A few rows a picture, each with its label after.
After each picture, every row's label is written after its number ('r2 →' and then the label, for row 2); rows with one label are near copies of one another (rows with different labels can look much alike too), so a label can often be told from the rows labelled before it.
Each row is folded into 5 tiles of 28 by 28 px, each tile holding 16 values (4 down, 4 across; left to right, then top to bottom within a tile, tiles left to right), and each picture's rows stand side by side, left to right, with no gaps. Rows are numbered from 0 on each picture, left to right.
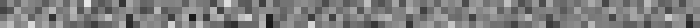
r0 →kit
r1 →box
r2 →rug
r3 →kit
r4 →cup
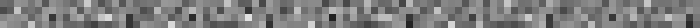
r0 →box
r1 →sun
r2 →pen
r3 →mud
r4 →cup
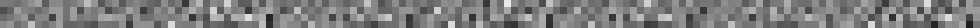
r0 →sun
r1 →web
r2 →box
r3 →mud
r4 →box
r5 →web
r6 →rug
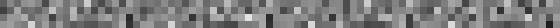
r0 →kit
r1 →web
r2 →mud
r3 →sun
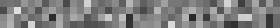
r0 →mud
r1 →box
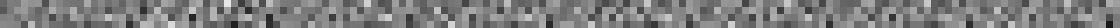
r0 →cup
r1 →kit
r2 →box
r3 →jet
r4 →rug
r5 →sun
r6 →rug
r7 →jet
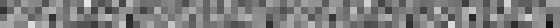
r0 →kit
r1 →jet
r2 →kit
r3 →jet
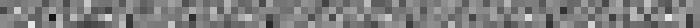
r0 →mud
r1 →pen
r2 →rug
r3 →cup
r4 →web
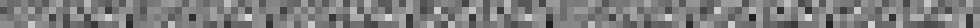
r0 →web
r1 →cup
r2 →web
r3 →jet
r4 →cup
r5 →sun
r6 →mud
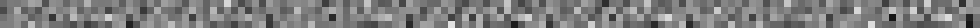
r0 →cup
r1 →kit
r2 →pen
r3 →rug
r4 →rug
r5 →mud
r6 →pen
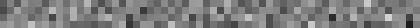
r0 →kit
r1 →web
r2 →cup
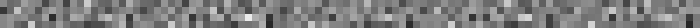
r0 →mud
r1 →web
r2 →cup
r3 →box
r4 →pen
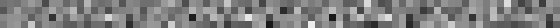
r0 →cup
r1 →cup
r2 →box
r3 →kit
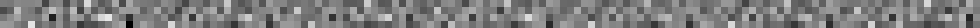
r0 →pen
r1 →rug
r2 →box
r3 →jet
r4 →rug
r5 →rug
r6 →mud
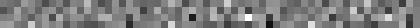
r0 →rug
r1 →cup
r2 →web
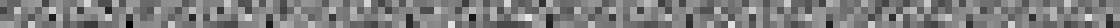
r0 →sun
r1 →sun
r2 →kit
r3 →pen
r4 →sun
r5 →jet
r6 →rug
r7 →cup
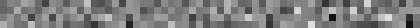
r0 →rug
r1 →web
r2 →pen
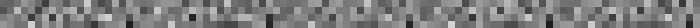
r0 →rug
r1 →pen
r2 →sun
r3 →sun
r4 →sun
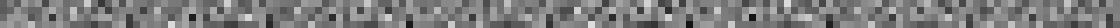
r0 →kit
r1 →box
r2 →sun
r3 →mud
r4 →sun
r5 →pen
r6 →sun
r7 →kit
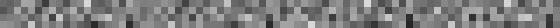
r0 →rug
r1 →rug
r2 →kit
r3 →box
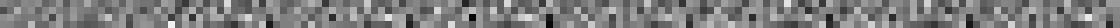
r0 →mud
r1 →rug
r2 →cup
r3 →pen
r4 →jet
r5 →kit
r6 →kit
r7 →jet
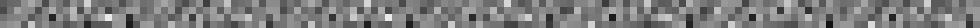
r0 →cup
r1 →rug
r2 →cup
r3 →box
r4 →pen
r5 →sun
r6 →rug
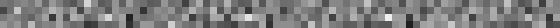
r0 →box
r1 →web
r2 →cup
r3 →kit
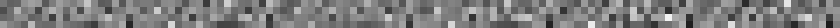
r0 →sun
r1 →mud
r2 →sun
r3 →pen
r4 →web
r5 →rug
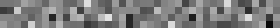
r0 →box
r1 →sun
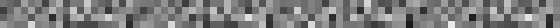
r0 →web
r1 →web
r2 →jet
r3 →web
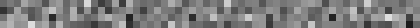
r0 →kit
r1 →cup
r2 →cup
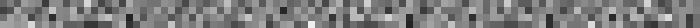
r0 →kit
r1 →rug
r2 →web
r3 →kit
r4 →box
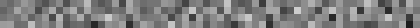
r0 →rug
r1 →rug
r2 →sun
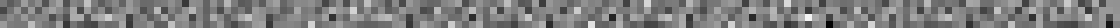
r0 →web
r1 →jet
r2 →pen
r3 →sun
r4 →mud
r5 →cup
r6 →jet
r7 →sun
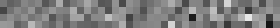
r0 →web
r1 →cup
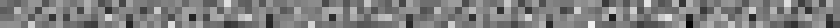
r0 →sun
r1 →box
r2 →pen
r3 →sun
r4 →pen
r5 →kit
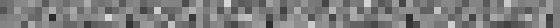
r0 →cup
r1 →jet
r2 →kit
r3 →mud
